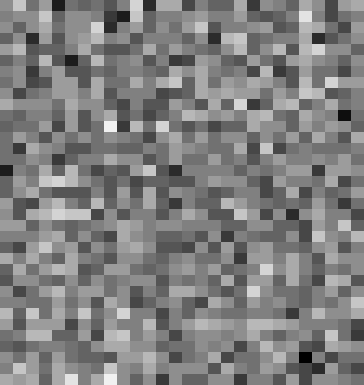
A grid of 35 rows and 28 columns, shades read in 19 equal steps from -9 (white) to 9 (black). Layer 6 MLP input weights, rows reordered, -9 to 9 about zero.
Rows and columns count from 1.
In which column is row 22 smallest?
25
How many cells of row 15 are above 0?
11
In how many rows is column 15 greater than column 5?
18
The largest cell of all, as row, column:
33, 24
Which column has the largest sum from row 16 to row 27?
13
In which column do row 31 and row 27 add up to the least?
20
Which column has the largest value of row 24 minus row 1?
19
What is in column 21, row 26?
-2
